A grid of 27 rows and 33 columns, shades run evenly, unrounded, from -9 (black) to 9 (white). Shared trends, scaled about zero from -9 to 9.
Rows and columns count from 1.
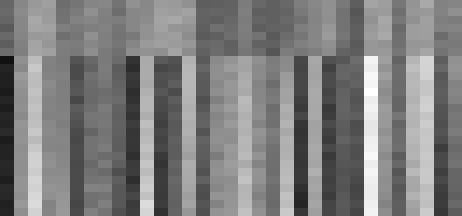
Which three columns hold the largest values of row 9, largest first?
27, 31, 3
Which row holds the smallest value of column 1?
8
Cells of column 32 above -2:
8
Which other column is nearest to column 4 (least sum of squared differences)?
28
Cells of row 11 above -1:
18
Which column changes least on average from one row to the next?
5
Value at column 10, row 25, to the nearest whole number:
-4
